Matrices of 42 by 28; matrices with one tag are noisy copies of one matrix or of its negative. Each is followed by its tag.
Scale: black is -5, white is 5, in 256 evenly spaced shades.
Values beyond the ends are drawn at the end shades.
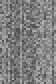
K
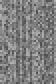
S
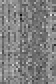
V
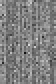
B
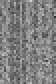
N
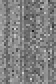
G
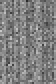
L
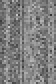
G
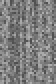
N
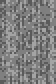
B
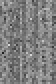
N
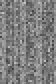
L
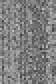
V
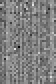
B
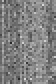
V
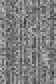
B
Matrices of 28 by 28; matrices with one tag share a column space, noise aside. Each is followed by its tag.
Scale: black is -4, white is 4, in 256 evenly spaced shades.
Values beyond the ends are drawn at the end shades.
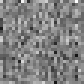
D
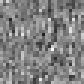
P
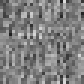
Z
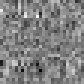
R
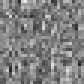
R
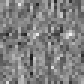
Z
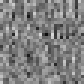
Z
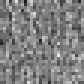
D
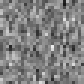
P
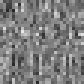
Z
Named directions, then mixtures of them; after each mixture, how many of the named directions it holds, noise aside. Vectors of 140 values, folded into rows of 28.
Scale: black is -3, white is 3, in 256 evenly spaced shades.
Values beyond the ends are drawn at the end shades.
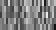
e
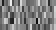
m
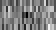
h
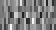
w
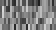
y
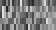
three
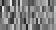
two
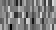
one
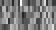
four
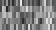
two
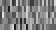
four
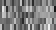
three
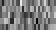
two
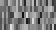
one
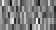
one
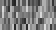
one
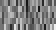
four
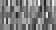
three
